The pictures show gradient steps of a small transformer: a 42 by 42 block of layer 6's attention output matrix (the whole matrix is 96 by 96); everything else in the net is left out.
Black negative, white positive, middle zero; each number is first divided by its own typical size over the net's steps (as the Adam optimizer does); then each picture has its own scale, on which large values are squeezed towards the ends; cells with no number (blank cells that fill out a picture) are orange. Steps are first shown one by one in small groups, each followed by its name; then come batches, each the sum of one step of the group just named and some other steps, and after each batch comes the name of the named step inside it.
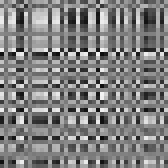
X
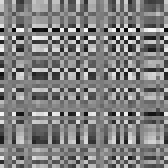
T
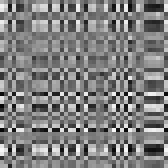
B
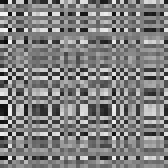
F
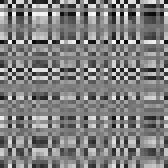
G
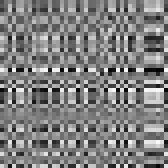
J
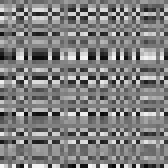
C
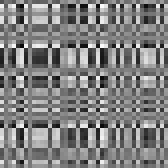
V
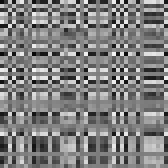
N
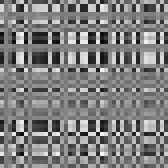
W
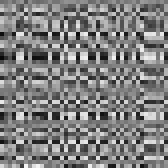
C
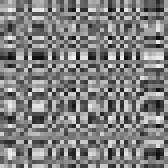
C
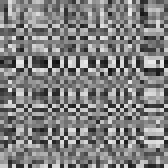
J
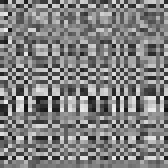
F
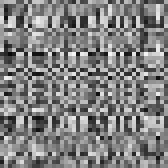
X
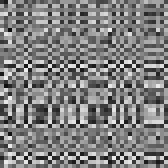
F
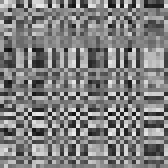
B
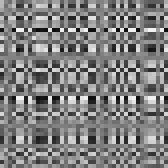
T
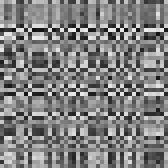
T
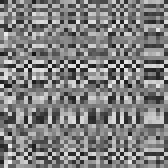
N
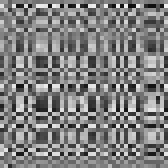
B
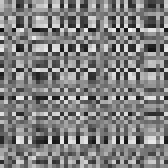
T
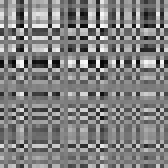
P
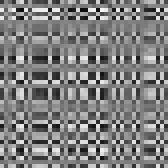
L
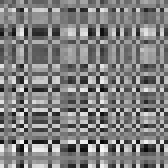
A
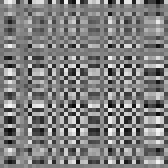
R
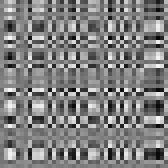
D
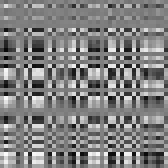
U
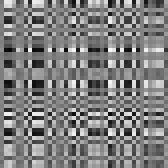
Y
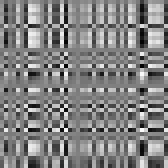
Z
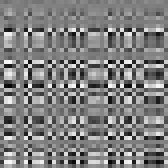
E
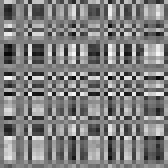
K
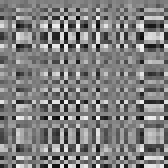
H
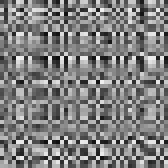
L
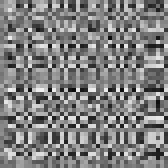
D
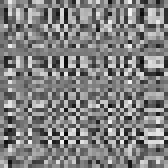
R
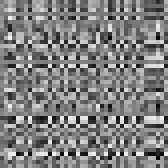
D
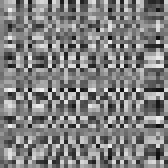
D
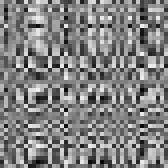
Z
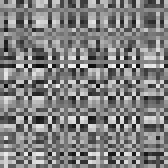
U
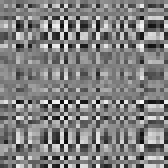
H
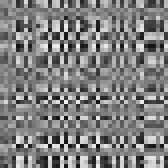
H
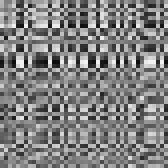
P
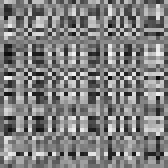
K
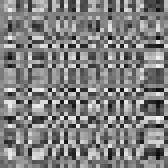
D
